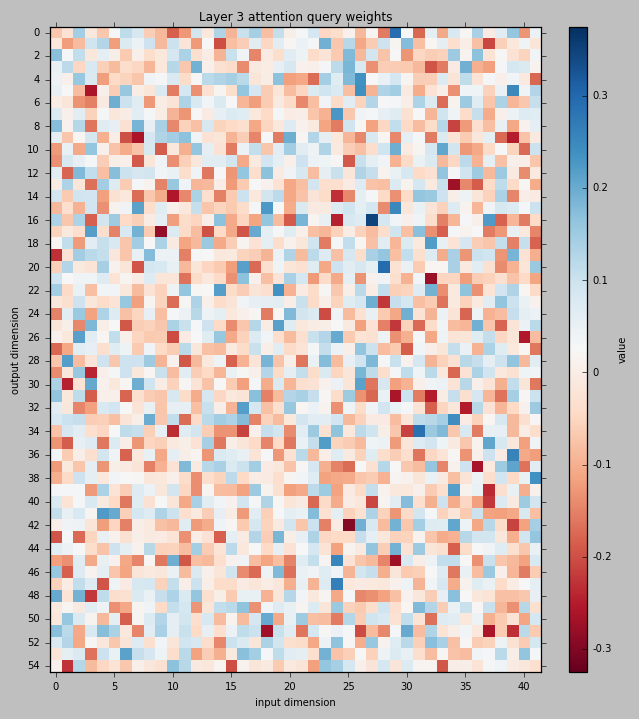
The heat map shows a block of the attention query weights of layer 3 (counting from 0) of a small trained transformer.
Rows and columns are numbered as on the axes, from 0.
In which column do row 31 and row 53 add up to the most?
17
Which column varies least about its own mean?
8
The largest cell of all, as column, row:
27, 16
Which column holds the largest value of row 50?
18
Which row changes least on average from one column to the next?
38
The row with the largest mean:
12
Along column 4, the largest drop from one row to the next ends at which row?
42
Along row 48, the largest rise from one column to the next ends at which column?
4
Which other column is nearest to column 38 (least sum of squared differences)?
6
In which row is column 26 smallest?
51
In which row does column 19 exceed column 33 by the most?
22
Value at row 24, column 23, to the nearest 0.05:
-0.2
